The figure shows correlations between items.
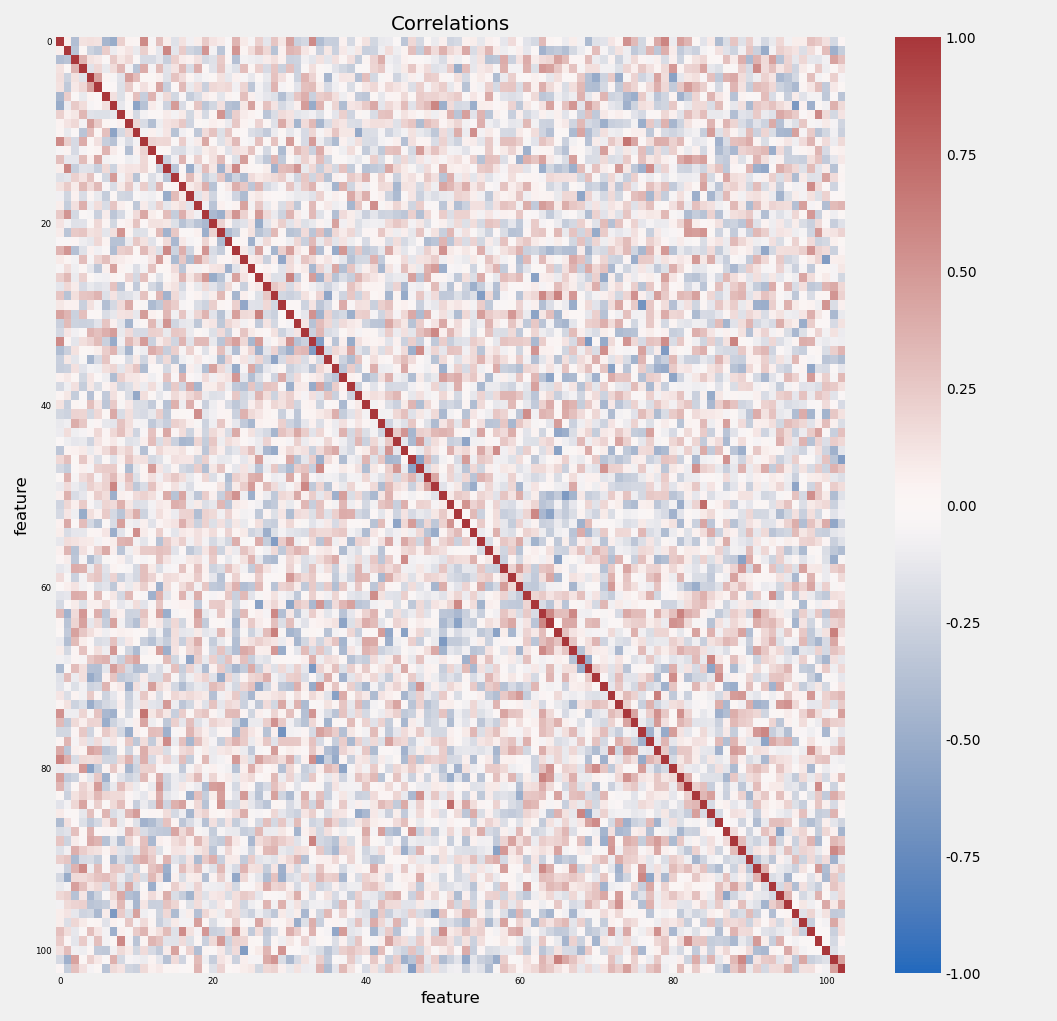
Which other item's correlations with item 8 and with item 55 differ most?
21
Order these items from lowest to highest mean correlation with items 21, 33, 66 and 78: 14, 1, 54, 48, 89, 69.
1, 14, 69, 48, 54, 89
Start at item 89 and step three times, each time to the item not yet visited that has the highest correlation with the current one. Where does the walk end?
28
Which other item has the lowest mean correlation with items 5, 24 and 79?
69
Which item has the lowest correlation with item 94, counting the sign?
87
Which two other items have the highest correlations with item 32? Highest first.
49, 7
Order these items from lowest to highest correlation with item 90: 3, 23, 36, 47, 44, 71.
3, 47, 44, 23, 36, 71
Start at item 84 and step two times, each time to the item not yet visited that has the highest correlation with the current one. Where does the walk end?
53
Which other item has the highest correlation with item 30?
26
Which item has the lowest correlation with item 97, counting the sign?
31
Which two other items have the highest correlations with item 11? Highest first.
74, 0
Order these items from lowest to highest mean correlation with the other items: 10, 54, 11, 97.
10, 54, 97, 11
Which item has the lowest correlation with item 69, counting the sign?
33
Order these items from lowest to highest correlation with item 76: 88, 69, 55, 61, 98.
88, 55, 98, 69, 61
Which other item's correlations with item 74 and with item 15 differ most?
7
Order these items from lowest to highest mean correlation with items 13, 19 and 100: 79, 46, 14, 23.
14, 46, 23, 79
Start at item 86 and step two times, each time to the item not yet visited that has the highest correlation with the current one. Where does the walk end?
80
